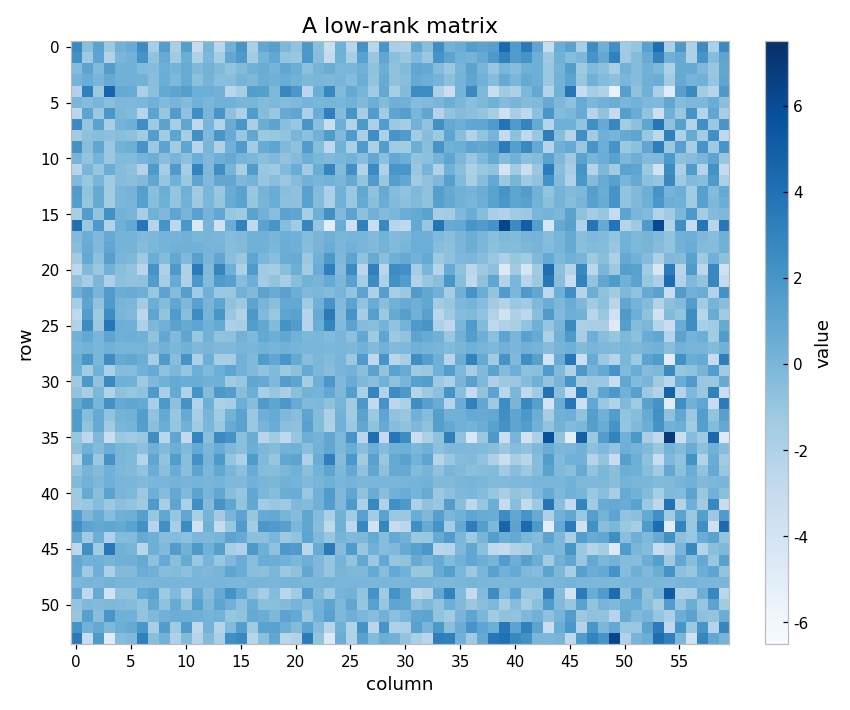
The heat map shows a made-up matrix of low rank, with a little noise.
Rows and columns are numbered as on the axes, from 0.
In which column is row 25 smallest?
49
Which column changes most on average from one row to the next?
54
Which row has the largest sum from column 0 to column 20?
4
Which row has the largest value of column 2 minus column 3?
53
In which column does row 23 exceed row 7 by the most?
23
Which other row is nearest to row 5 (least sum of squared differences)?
10
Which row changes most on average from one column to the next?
16
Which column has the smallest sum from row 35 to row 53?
45
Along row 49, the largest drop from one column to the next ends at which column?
55
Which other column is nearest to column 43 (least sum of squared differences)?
27
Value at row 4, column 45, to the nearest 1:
4
